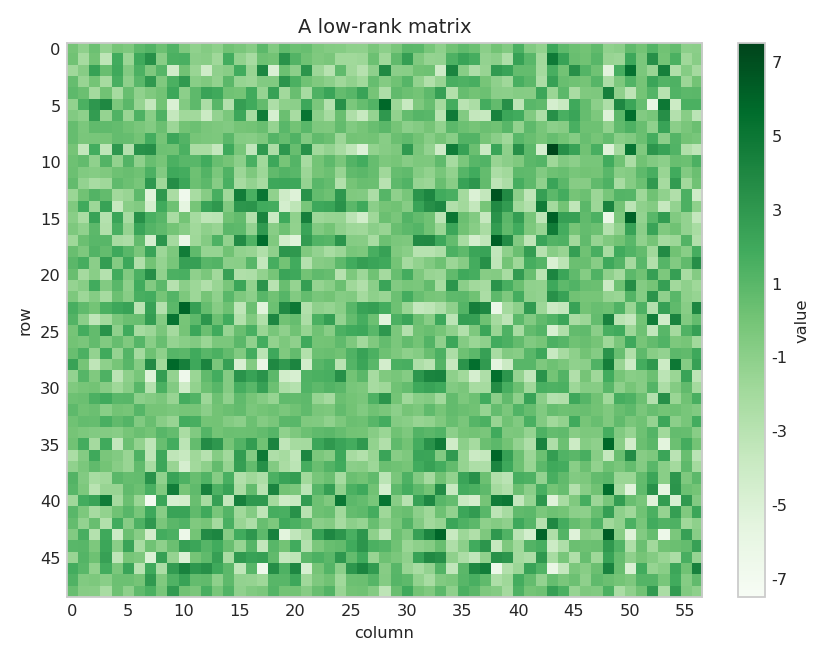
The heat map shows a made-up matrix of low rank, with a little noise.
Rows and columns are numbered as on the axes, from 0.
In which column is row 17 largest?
38
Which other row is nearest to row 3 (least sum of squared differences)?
42
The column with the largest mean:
52
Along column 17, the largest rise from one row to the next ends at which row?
29
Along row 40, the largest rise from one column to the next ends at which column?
8
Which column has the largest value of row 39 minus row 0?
48
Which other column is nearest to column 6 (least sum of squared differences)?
44
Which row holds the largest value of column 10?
23
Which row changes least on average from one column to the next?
32
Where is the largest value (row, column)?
9, 43
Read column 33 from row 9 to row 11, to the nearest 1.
-4 1 0
